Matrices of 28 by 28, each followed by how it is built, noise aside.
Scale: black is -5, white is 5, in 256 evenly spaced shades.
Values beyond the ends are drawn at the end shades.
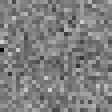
noise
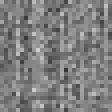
blocks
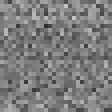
repeating columns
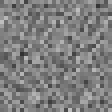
repeating columns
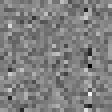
uneven columns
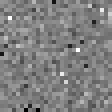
sparse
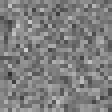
noise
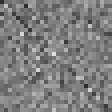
diagonal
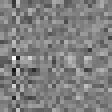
low rank
